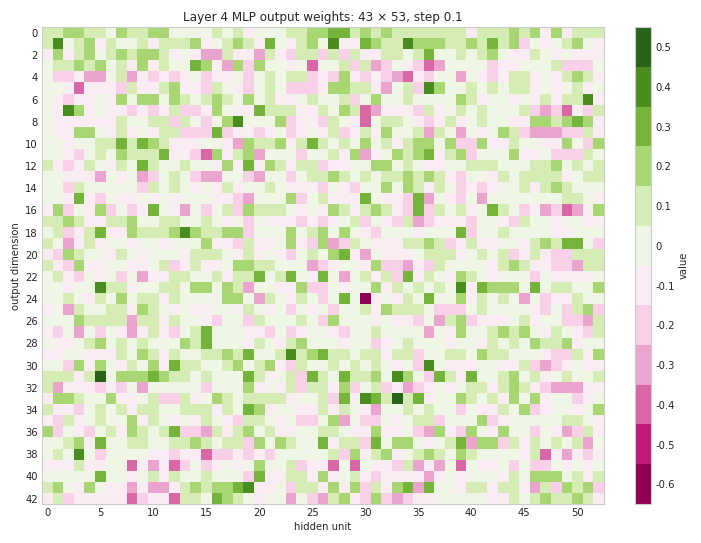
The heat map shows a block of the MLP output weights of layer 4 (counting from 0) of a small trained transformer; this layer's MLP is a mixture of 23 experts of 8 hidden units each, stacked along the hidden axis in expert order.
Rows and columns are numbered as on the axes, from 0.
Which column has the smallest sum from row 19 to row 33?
47
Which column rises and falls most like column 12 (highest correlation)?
8
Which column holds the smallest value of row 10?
18
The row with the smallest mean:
39
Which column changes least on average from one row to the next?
6
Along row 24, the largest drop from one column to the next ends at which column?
30
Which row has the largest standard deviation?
41
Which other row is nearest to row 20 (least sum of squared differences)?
24
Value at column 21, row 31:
-0.1
